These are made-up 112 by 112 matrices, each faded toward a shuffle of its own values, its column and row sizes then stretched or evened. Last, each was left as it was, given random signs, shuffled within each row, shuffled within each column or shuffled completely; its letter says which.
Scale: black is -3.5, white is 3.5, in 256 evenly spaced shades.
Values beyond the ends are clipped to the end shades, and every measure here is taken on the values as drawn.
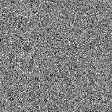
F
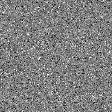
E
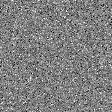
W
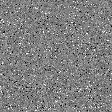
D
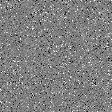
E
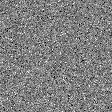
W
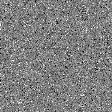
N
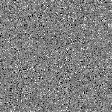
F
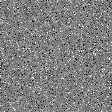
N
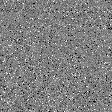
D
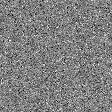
W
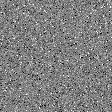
W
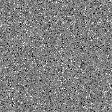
E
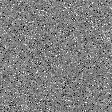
W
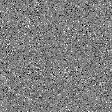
E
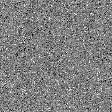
N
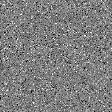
E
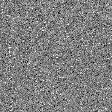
N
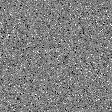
W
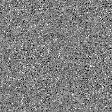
E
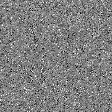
N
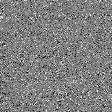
F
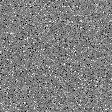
D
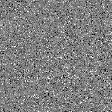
F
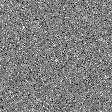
W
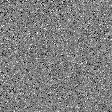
D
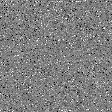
D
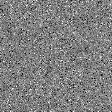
E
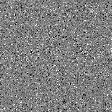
F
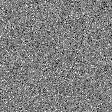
W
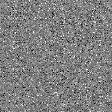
F
